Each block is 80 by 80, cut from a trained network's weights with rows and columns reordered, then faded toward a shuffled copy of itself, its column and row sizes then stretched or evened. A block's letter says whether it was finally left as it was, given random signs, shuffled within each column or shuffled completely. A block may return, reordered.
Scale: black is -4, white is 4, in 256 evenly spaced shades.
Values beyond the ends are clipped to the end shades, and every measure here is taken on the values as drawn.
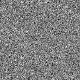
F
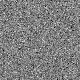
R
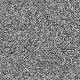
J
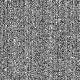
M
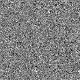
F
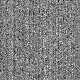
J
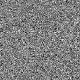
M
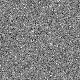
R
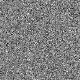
F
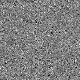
F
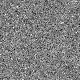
R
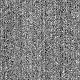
J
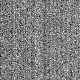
J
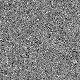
R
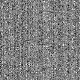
M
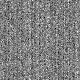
J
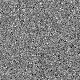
R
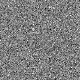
F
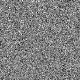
F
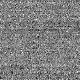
M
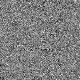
F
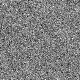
R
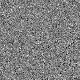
J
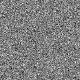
J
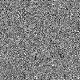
M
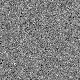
R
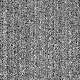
J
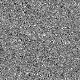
F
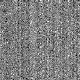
M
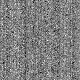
J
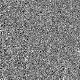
F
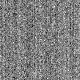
J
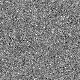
R
